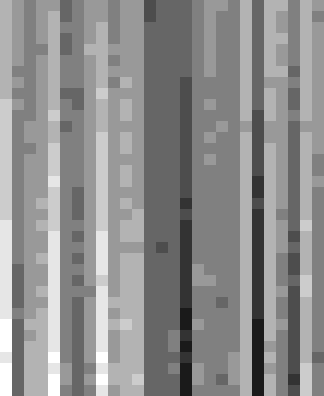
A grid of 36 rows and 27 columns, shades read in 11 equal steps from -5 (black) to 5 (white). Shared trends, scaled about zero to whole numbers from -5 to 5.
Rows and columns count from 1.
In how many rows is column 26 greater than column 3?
32
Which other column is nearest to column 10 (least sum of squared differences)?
3
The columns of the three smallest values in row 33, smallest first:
22, 16, 25
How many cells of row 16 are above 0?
13
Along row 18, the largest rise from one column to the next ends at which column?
23
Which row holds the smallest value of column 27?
33
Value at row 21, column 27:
0
